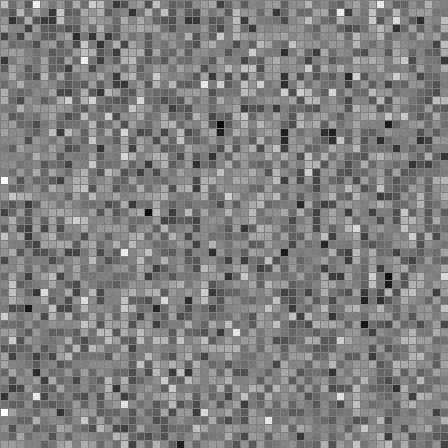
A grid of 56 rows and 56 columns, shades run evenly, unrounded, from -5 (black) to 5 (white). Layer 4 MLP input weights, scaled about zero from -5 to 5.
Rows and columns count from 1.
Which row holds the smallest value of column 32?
4
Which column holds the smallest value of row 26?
38
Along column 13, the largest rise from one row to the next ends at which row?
42
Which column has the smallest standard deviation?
54
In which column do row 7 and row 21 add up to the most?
12
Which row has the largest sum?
25
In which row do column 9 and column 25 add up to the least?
21
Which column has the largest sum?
45
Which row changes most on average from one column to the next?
2
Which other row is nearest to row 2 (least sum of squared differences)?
33
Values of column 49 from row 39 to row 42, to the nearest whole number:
0 1 -2 0
